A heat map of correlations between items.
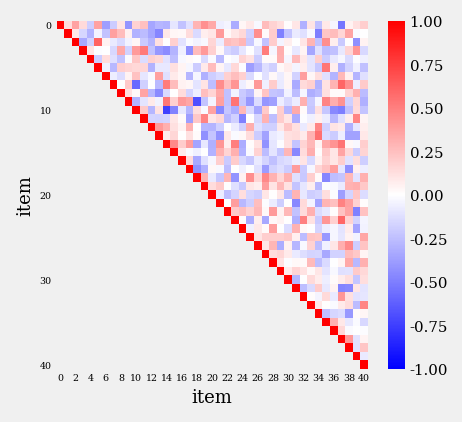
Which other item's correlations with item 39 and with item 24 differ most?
11
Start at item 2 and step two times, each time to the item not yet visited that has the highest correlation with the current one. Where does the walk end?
35
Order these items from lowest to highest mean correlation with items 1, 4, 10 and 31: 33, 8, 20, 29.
33, 8, 29, 20
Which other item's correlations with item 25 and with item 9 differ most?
18
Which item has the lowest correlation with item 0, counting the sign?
37
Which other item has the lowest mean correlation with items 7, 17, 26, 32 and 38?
10
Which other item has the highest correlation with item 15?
14
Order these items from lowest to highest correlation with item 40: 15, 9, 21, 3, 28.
9, 3, 21, 15, 28
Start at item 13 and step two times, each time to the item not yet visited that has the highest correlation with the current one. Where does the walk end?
12
